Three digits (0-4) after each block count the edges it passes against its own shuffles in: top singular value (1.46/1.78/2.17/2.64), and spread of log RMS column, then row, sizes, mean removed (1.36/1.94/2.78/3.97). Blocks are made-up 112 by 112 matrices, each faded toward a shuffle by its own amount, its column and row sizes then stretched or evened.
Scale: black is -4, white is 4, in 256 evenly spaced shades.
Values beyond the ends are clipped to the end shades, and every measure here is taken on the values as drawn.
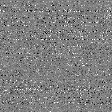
0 0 3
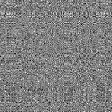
4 0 2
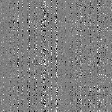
2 4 2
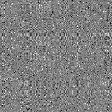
4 2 0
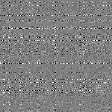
3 2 4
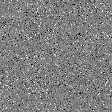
1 0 1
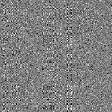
4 3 1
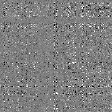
0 3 3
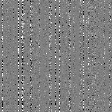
3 4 0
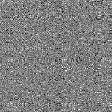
4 1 2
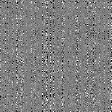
1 4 2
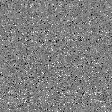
2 0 1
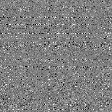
2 1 3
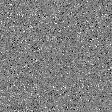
0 0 1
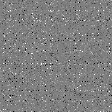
0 2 2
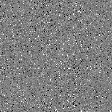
1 2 1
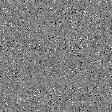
0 2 2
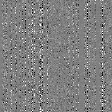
3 4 1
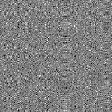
4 2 0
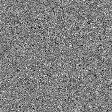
0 0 2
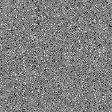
1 2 0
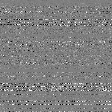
1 0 4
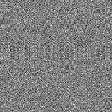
4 1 1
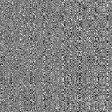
4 3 0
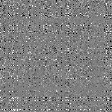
3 3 3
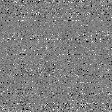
0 1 3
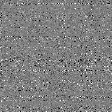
0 2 3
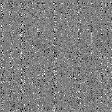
2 3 1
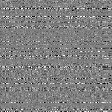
4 0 4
